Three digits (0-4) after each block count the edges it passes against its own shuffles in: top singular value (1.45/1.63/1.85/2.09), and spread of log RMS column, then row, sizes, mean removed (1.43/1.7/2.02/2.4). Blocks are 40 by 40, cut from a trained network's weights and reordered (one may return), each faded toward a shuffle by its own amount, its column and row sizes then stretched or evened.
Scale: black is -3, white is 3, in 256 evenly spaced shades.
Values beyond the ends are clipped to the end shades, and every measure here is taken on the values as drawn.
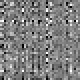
3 4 3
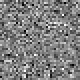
1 0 2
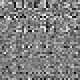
3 0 4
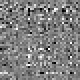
2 3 4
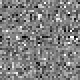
0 1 4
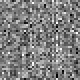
2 2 0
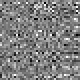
3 2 4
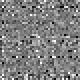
1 0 4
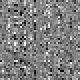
0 4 1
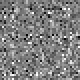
0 2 2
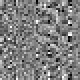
3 4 0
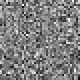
2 2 0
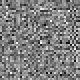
3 0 1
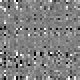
1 4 4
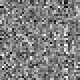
1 2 1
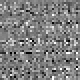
2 3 4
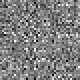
1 2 3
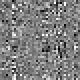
2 4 1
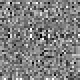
2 0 3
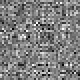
3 0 4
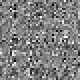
2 3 1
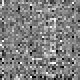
2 3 2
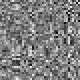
2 3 0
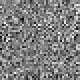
1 0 1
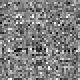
2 1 3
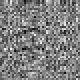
4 2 2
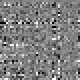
1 3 4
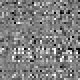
1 3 4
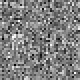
1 0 0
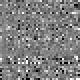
0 4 4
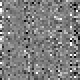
0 4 0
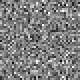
2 1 1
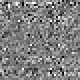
0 2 4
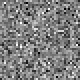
0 1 0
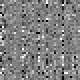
1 4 2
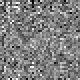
1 2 2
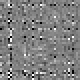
3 4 3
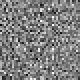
3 2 0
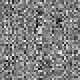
4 4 0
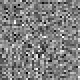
1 1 0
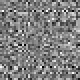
3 0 3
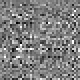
3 3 4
